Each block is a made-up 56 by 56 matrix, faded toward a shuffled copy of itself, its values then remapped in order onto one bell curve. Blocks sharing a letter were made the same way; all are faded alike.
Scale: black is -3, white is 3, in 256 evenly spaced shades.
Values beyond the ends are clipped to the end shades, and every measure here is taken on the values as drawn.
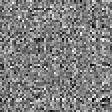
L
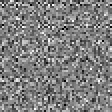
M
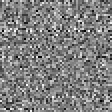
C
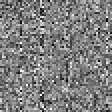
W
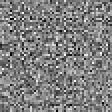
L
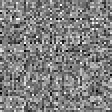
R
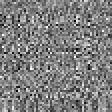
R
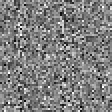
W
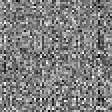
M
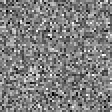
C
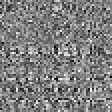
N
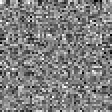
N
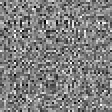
R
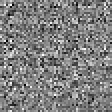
M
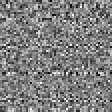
R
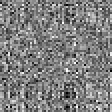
R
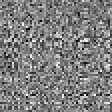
L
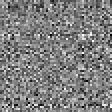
M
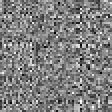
M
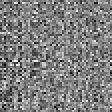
M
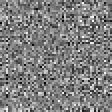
M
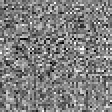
N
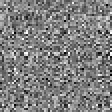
R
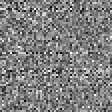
N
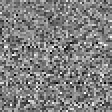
C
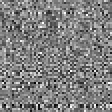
L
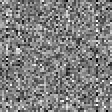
W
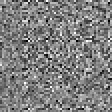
R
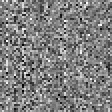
W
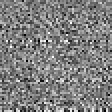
N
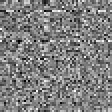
N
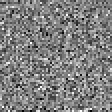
C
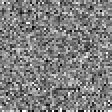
C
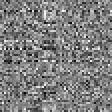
L
